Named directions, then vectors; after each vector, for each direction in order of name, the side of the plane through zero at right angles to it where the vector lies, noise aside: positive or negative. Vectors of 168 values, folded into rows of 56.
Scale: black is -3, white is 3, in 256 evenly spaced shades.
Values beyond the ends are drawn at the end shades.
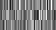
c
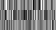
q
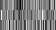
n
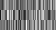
positive, positive, positive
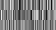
negative, positive, positive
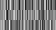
negative, negative, negative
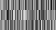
negative, negative, negative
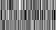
positive, negative, positive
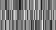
negative, positive, negative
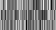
negative, negative, positive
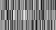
negative, negative, negative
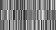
positive, positive, positive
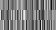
negative, negative, negative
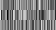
negative, negative, negative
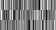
negative, positive, positive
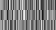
negative, negative, negative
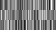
positive, positive, negative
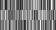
positive, positive, negative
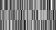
positive, positive, negative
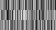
negative, negative, negative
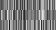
positive, positive, positive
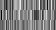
positive, negative, negative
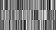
positive, positive, negative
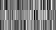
positive, positive, negative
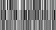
positive, negative, positive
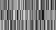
negative, negative, negative
